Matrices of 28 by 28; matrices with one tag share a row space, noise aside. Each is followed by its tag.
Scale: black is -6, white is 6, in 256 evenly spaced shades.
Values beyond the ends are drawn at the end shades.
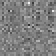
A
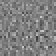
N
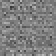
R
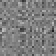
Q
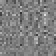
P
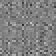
N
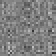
A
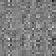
A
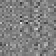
P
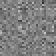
Q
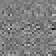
A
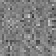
A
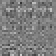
R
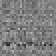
R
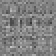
R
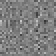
P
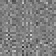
N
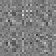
N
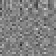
P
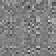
A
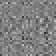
N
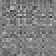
R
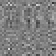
A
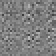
A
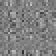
N
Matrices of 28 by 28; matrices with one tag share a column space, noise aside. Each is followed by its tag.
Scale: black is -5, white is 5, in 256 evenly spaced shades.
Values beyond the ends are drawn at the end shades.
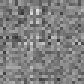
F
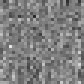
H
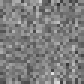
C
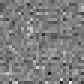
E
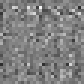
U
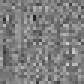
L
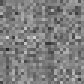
F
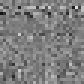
U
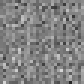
L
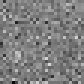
E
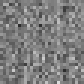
L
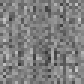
L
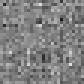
L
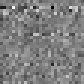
U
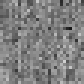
H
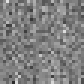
C
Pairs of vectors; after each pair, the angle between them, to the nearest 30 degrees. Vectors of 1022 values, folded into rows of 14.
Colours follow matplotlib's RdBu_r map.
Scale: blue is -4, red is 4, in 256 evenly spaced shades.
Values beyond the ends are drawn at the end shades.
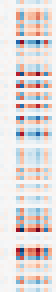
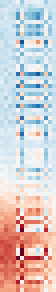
120 degrees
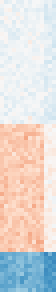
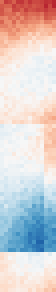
120 degrees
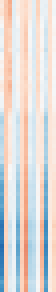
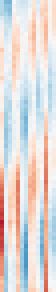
150 degrees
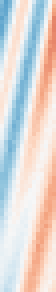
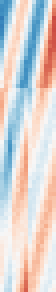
30 degrees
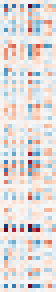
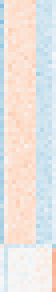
90 degrees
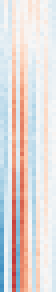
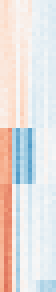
90 degrees
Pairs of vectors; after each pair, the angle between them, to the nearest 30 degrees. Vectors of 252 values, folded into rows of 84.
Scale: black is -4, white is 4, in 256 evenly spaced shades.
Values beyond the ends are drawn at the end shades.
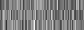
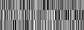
60 degrees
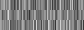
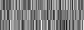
150 degrees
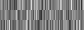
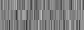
150 degrees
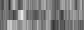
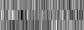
120 degrees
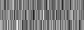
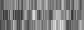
120 degrees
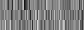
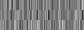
60 degrees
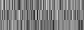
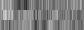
60 degrees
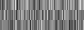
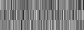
120 degrees
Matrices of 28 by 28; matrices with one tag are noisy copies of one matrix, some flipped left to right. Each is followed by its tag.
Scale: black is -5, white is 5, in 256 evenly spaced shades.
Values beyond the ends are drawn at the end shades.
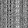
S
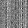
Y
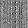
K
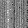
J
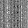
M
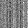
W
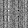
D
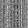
M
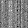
S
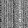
J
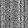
D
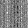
M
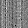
Y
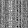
S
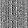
K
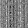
M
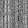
D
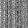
W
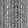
M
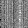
J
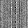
K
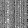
J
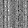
D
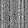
D
